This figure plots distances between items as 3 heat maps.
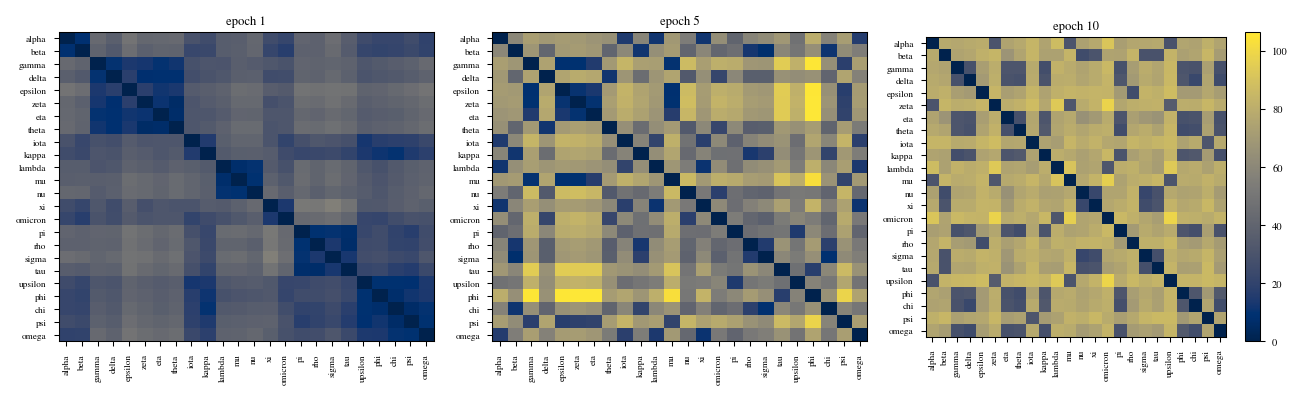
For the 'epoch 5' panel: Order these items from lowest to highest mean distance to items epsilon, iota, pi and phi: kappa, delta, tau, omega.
omega, tau, kappa, delta
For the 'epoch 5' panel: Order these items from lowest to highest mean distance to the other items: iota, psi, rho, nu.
rho, nu, iota, psi
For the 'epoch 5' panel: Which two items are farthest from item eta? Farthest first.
phi, tau
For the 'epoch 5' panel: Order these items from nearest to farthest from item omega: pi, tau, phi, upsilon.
pi, upsilon, tau, phi
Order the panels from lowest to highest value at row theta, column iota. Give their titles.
epoch 1, epoch 5, epoch 10
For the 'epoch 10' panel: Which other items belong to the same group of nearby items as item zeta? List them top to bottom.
alpha, mu, upsilon
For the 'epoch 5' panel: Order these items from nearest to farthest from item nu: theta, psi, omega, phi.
theta, omega, phi, psi
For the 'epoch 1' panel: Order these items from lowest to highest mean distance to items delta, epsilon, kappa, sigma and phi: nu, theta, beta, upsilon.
upsilon, theta, beta, nu
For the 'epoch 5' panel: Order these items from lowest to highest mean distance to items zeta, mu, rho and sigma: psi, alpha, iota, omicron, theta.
psi, theta, omicron, alpha, iota
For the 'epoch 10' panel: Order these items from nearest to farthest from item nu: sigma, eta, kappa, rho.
sigma, eta, kappa, rho
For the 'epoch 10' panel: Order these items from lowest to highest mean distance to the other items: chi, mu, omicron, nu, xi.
chi, nu, xi, mu, omicron
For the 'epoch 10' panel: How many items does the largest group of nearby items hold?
9
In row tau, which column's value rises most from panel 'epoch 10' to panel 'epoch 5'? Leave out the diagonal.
xi
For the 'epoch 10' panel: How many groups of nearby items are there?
6
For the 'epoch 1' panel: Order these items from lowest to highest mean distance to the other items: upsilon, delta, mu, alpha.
upsilon, delta, alpha, mu
